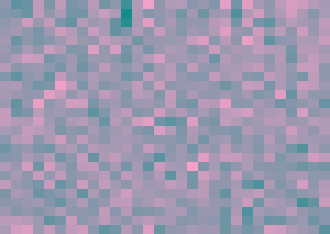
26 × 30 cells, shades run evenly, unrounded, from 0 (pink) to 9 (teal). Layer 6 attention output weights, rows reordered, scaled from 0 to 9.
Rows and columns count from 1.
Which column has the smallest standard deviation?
17
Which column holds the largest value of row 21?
24
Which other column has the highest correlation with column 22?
12
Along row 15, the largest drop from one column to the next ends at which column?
15
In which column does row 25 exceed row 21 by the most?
5
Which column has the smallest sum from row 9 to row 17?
6
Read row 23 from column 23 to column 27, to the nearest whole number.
2 5 3 3 4
